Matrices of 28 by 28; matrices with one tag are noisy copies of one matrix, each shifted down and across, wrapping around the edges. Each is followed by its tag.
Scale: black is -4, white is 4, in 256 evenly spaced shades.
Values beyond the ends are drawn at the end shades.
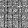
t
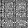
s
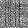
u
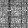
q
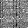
s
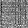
u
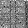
q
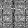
q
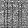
t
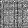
t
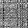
u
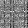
t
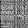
u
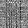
u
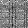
s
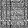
u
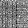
u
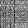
u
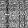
q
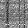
q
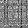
t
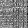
u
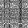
q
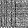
u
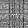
u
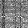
q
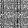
s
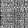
u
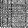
u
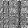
q
